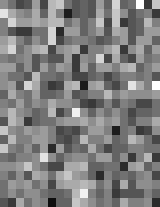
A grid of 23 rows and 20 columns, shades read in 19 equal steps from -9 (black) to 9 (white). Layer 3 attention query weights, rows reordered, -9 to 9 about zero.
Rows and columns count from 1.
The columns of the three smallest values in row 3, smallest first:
16, 14, 17
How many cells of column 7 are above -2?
14
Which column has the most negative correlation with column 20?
3
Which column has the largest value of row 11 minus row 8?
5
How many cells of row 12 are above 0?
5
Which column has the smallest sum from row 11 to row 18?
15
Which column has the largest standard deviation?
7
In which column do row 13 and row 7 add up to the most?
13
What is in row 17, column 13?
-1
